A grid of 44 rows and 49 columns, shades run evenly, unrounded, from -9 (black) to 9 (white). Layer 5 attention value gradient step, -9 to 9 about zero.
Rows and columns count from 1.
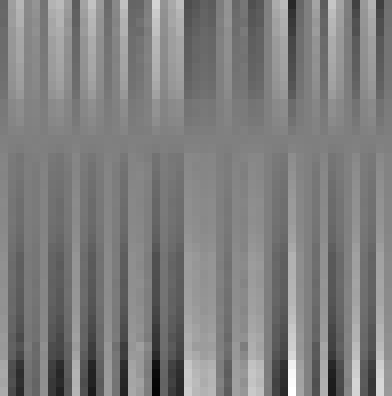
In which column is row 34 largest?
37
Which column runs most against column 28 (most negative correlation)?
44
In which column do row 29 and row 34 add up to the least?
20
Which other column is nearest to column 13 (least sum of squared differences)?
46
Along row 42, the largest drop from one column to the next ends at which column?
42
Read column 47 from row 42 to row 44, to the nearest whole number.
-5 -5 -5
